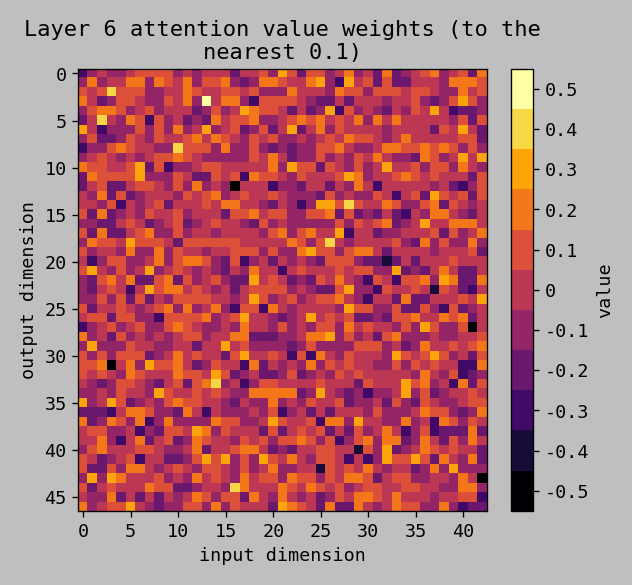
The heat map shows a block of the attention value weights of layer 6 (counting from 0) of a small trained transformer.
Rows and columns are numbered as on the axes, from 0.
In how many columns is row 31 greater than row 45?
19
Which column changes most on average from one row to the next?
3
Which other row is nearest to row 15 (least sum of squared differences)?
13
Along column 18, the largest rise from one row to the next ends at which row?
4
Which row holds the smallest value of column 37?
23
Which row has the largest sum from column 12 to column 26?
41
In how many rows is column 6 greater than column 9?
22
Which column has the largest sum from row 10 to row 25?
18
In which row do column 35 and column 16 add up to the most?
44
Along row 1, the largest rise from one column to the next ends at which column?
28
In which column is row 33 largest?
14
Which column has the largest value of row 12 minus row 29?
12
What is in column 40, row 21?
-0.2
